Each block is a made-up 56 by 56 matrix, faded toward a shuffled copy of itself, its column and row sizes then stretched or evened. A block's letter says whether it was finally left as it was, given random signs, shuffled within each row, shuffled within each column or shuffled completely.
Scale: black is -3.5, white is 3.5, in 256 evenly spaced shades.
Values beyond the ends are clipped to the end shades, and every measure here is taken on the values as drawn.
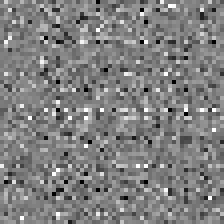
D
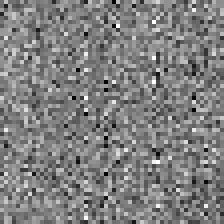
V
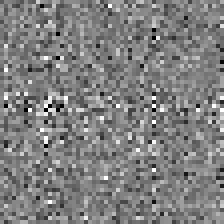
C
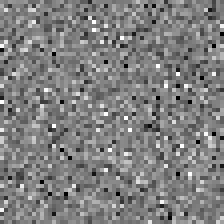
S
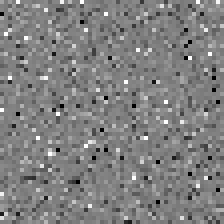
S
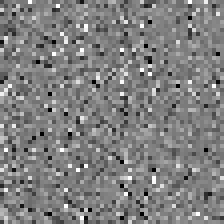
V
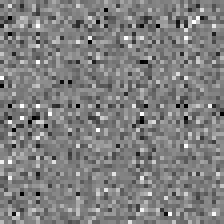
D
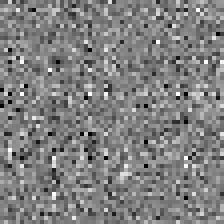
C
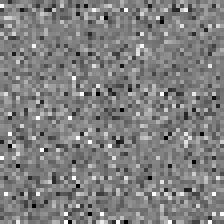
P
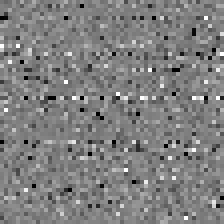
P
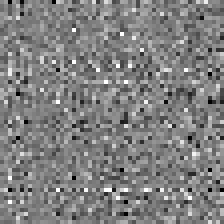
D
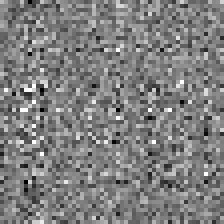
C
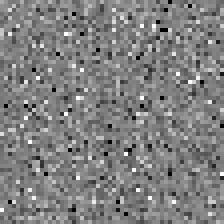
S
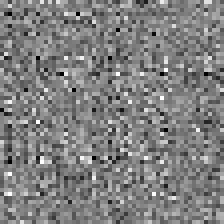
D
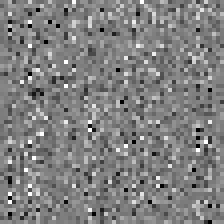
V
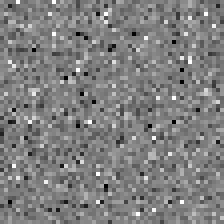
S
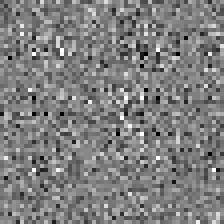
C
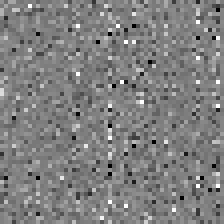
V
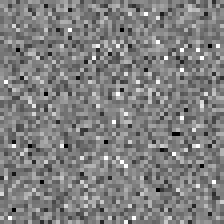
S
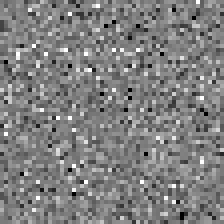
S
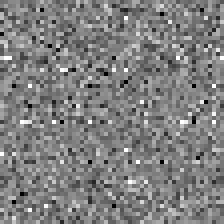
P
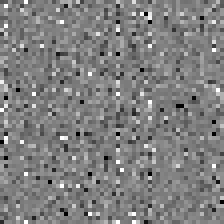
V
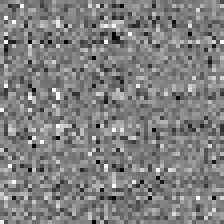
D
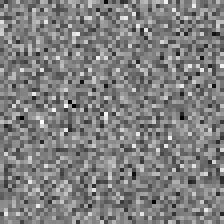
S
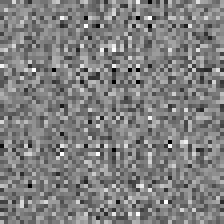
D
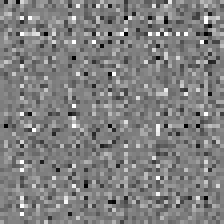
C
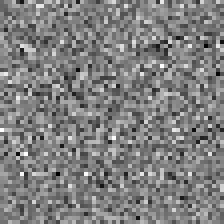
P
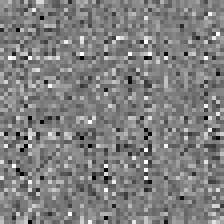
D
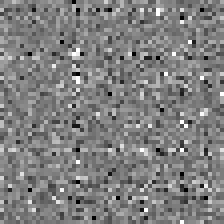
C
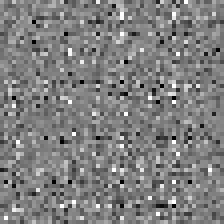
C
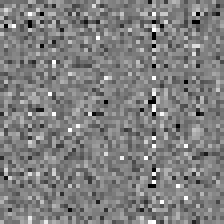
C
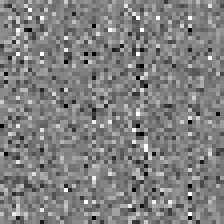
V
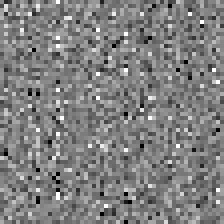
V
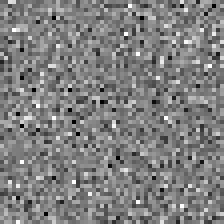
S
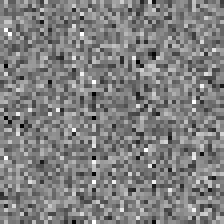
V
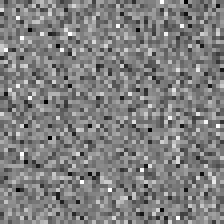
S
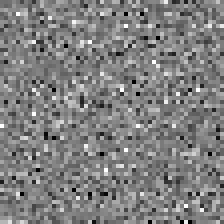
P
